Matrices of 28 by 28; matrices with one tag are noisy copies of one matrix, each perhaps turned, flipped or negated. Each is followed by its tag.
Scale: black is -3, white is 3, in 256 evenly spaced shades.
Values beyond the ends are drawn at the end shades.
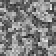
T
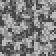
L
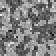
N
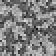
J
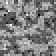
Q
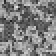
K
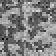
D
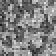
D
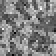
N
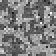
T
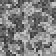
D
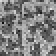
L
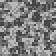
T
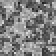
K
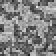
K
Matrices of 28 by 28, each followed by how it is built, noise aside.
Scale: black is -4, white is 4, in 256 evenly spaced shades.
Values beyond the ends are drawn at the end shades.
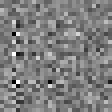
low rank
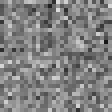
blocks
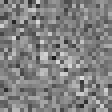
block diagonal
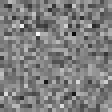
uneven rows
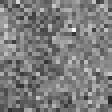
smooth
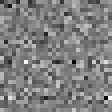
uneven rows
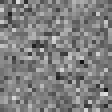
block diagonal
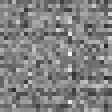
blocks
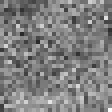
smooth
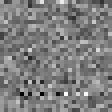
uneven rows
